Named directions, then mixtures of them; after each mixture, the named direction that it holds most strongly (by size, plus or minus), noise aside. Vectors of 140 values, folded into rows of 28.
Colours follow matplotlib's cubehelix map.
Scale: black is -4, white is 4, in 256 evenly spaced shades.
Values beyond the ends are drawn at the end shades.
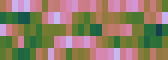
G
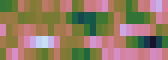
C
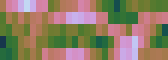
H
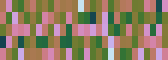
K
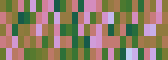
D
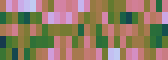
G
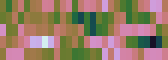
C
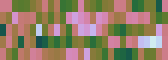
C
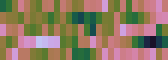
C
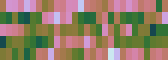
G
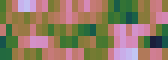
H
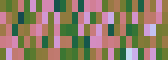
D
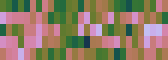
G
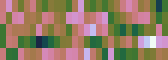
C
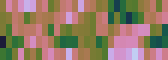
H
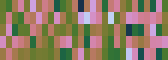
D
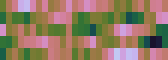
C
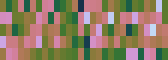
D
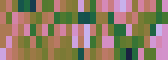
H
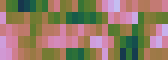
H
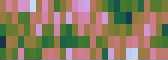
H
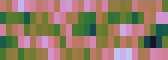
C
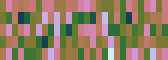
K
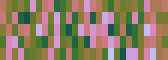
D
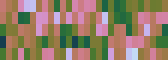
H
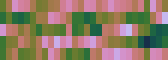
G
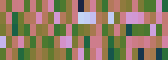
K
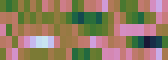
C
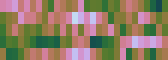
C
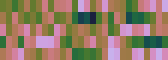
C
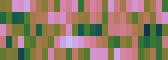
G
